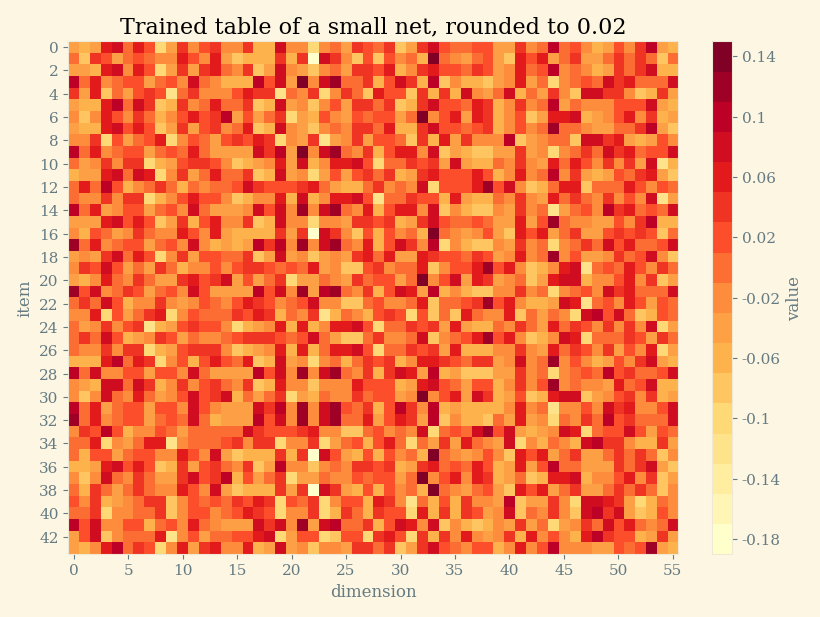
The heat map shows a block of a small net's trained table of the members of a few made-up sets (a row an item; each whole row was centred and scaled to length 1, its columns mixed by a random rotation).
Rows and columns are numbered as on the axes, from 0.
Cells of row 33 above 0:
26
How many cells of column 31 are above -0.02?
23
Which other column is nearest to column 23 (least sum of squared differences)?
31
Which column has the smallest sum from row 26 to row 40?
22
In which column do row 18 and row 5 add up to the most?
44
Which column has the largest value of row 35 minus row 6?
33
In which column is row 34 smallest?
9
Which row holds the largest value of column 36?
4
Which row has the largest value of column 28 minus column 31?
39
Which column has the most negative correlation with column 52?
48
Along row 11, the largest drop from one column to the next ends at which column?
8
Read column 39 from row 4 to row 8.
0 -0.06 -0.06 -0.06 -0.02
